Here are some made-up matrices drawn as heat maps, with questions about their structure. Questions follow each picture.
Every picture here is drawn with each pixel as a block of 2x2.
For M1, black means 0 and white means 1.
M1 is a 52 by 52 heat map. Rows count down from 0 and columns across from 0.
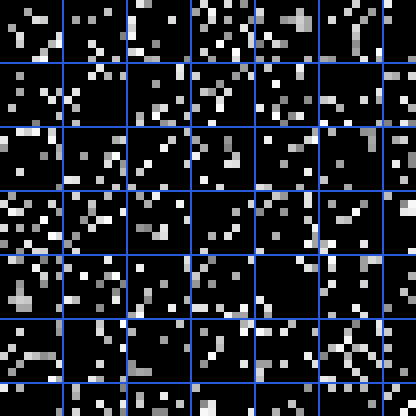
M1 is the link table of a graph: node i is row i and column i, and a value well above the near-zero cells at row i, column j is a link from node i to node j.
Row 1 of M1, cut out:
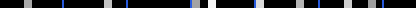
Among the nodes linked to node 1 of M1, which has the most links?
node 32
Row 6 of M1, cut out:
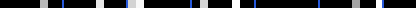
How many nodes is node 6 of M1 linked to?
8
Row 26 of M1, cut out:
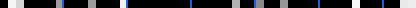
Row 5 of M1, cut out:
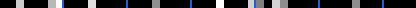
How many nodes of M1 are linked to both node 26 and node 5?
6
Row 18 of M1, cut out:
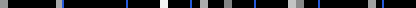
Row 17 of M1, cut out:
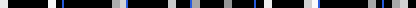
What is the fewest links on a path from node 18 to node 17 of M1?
2
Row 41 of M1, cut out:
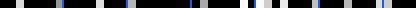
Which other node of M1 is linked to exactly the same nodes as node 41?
node 45
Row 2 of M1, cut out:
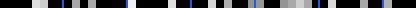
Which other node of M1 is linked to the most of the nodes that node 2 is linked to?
node 7
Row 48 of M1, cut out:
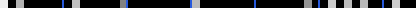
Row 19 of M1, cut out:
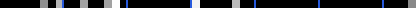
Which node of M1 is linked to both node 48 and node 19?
node 24
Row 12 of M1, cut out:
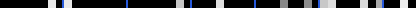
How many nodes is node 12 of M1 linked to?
11
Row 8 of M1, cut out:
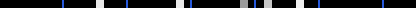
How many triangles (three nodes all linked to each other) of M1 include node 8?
1
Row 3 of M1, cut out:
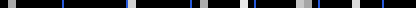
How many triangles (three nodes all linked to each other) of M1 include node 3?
4
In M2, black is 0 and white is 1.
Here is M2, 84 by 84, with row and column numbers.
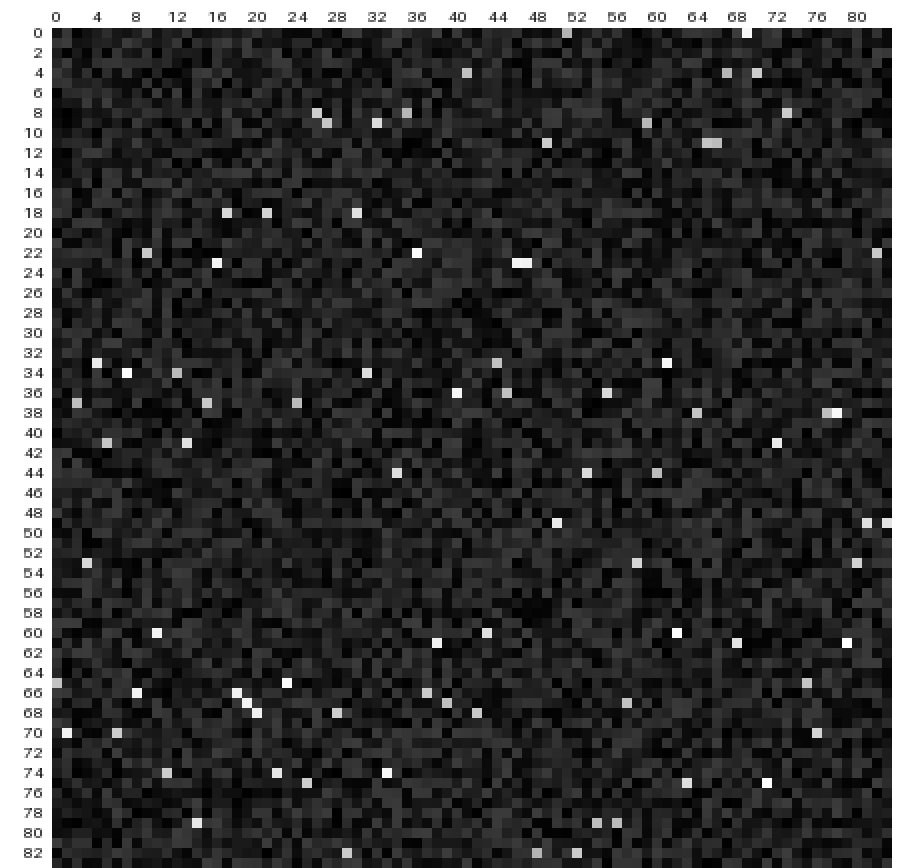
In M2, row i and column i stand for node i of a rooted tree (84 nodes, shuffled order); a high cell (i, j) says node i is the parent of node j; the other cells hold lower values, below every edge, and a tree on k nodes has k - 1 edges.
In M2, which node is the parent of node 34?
44
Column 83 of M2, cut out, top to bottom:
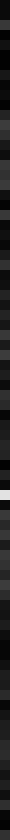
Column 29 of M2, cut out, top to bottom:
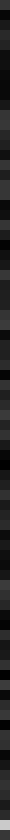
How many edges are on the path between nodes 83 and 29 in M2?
6
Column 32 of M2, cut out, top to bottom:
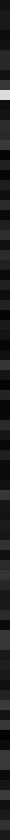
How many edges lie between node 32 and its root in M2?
3
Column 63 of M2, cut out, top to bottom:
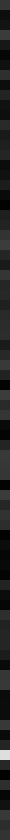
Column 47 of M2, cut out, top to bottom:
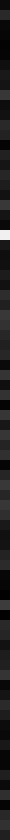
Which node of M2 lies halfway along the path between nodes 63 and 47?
65
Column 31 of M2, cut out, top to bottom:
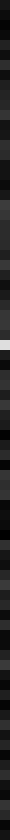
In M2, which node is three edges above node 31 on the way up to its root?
33
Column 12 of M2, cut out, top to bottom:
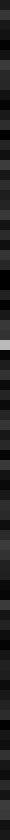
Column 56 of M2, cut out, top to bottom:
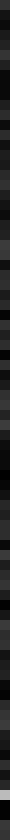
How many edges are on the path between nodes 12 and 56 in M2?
6
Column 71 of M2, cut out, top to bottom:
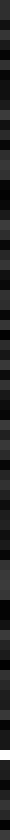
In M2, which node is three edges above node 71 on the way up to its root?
11
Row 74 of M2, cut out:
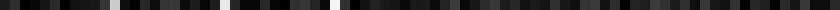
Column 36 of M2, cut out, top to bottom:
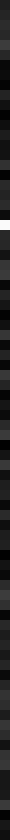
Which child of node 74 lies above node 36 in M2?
22
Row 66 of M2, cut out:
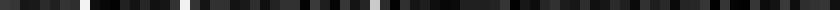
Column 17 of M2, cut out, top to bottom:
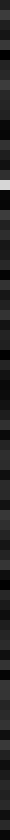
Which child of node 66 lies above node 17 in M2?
18
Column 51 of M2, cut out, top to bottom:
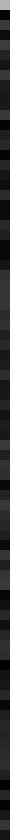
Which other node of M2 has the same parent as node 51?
69
